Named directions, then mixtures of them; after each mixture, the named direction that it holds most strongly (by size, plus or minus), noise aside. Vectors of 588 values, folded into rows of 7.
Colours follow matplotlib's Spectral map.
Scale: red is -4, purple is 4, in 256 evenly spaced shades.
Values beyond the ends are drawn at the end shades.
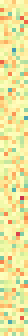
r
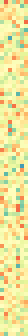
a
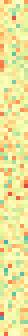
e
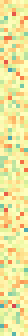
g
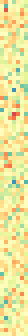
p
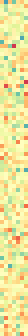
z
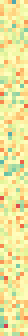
a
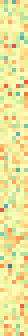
z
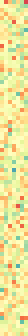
a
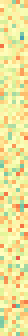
a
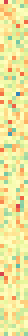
a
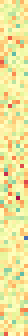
e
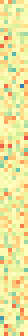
z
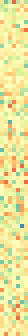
a
